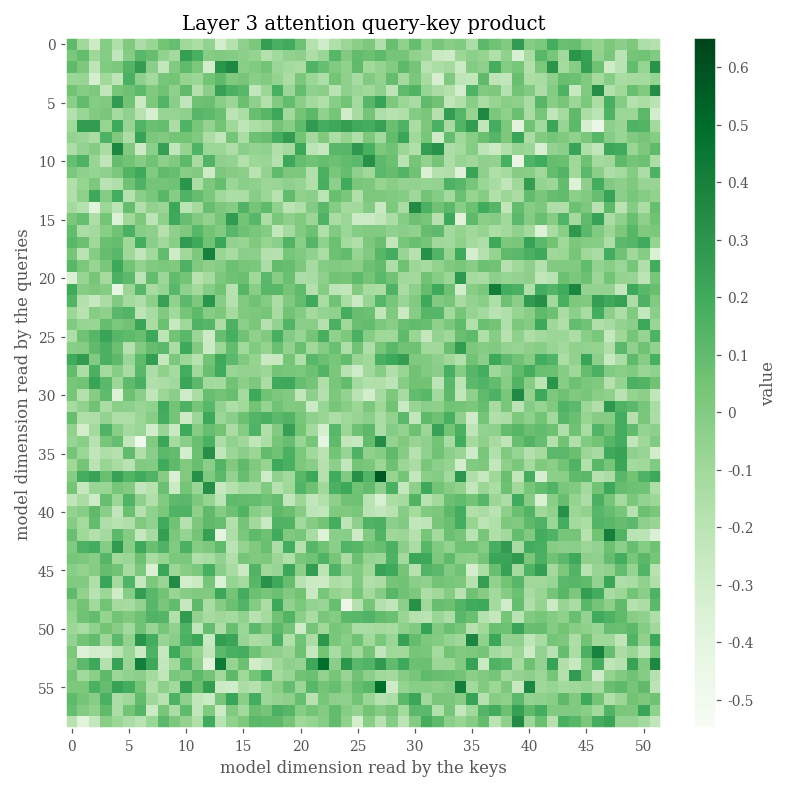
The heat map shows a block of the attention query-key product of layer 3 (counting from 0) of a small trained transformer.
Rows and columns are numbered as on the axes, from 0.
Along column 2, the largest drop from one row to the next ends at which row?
14
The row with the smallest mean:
3
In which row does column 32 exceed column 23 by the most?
21
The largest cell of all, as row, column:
37, 27
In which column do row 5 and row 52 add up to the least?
6
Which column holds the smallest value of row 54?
46
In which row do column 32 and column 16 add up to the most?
33
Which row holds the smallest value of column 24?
48
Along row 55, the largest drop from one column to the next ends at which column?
28
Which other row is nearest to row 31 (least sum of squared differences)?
13
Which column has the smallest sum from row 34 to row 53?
22
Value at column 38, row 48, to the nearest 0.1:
-0.3
